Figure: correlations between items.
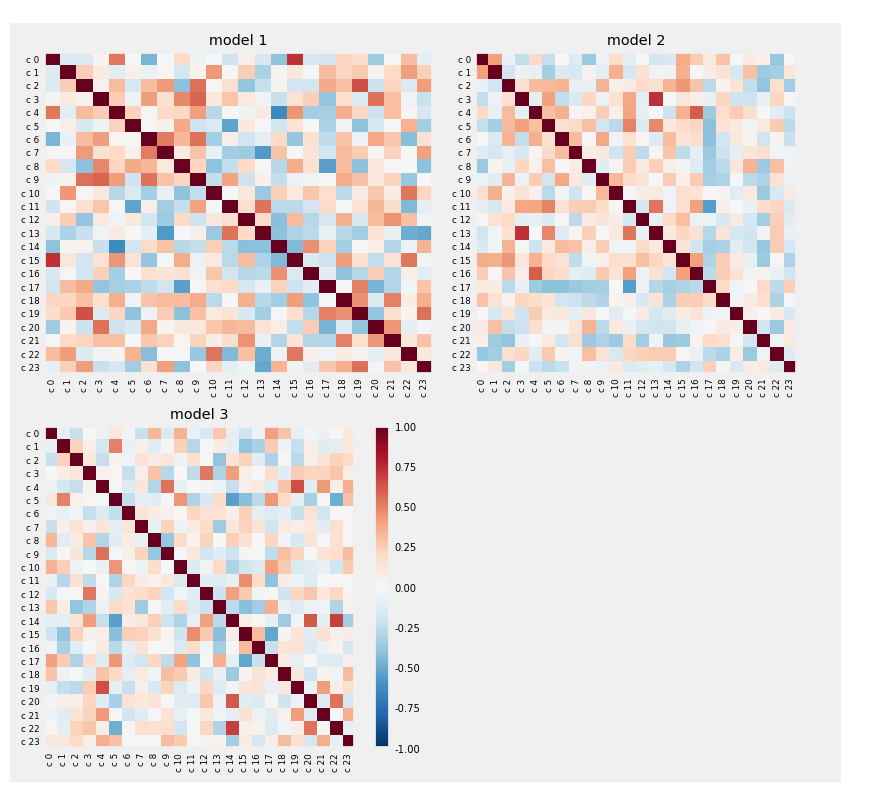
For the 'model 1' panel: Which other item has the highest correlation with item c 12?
c 21
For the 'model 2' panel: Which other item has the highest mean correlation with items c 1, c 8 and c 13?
c 3
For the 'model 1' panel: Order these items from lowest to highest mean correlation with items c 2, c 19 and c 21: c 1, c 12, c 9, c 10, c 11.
c 12, c 10, c 11, c 1, c 9
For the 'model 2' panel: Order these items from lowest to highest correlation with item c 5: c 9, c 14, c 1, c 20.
c 1, c 9, c 20, c 14
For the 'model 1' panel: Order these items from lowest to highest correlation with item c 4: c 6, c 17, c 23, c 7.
c 17, c 23, c 6, c 7
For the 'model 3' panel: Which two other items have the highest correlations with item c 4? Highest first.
c 19, c 9
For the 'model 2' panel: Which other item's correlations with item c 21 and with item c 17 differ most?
c 11
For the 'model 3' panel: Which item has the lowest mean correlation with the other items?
c 13
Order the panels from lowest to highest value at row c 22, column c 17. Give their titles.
model 2, model 3, model 1
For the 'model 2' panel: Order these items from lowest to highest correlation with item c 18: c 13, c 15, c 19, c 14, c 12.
c 14, c 12, c 19, c 13, c 15
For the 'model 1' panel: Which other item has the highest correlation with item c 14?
c 16
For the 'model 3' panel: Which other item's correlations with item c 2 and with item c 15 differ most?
c 1
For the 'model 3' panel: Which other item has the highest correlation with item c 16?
c 15
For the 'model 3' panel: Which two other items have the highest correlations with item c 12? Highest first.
c 3, c 14
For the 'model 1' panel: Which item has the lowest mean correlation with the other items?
c 13
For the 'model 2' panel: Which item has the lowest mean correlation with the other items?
c 17
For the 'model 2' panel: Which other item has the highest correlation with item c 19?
c 4
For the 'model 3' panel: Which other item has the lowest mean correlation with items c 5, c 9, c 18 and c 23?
c 14
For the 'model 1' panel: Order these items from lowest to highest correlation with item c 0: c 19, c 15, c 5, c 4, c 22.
c 5, c 19, c 22, c 4, c 15
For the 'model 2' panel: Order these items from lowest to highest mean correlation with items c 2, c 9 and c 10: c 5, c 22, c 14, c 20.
c 20, c 5, c 22, c 14
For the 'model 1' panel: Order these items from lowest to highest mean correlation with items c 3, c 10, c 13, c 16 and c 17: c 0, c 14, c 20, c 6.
c 0, c 6, c 14, c 20
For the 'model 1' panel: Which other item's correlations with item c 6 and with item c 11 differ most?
c 7
